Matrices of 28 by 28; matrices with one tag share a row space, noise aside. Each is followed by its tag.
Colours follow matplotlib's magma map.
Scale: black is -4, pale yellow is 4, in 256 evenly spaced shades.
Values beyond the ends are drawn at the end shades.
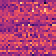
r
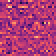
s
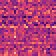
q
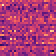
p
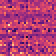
s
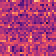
s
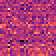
s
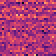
p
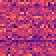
s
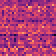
q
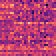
r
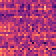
r
